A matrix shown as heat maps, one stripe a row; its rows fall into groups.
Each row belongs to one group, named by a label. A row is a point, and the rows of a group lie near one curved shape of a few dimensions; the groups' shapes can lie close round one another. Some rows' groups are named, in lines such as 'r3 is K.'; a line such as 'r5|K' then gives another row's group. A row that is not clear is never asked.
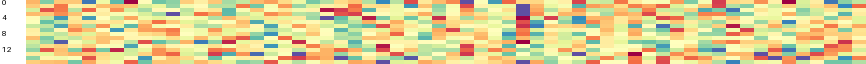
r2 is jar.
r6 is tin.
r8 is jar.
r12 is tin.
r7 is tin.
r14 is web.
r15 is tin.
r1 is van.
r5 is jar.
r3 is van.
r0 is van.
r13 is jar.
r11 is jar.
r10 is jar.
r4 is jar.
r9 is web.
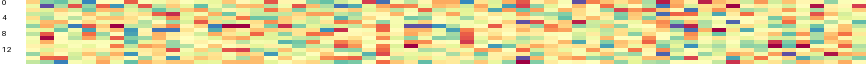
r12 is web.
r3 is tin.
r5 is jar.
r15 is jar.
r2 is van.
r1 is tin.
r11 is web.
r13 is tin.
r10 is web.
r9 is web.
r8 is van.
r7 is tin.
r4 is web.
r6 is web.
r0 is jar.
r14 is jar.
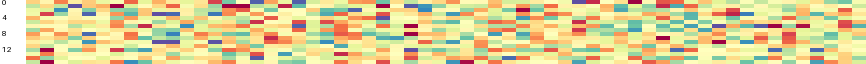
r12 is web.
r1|web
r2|jar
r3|tin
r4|tin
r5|jar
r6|web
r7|jar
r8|van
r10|tin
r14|web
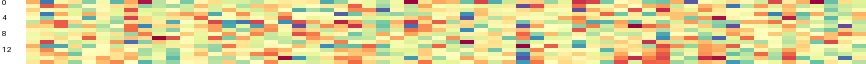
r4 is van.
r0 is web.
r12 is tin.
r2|jar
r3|web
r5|van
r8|jar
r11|jar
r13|jar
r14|van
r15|tin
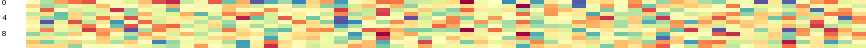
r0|jar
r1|jar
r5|tin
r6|tin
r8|tin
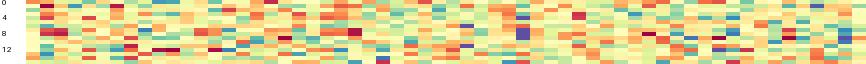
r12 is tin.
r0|tin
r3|jar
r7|jar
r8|jar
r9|van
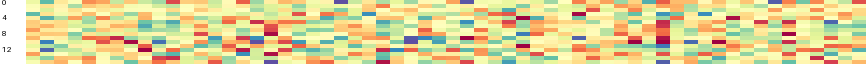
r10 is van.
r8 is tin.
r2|web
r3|jar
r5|jar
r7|tin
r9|van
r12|web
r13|tin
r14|tin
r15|jar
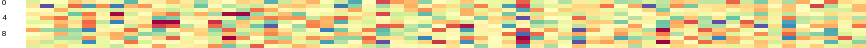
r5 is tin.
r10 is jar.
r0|jar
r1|tin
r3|web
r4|jar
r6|jar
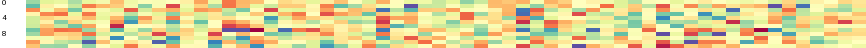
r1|web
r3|jar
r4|jar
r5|tin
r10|tin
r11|jar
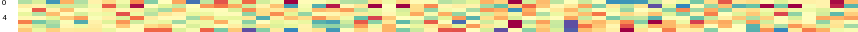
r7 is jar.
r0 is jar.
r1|web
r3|van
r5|jar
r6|jar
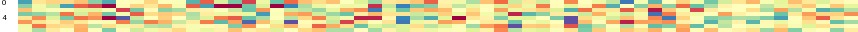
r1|web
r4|van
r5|jar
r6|jar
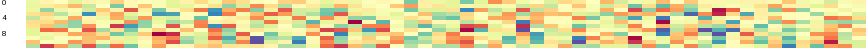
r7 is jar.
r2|van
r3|tin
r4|jar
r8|tin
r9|jar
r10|jar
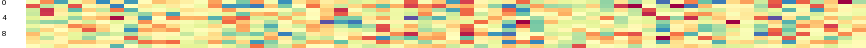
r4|web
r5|jar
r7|jar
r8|web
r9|jar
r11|van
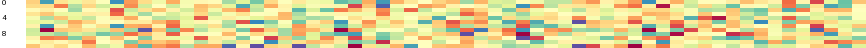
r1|tin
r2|web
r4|van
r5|jar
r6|tin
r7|web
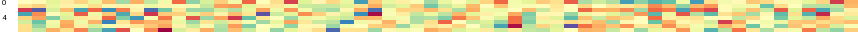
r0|jar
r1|van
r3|tin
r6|jar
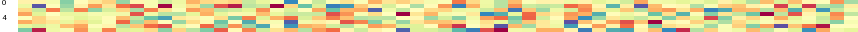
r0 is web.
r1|web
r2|tin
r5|jar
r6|jar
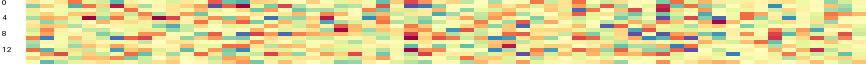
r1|web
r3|jar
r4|tin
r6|van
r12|web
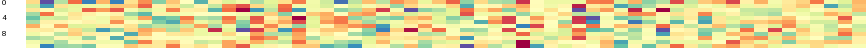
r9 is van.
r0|tin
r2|van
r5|jar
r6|tin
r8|jar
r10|jar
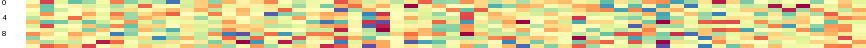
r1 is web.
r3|tin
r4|jar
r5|jar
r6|tin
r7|tin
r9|jar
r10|van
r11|jar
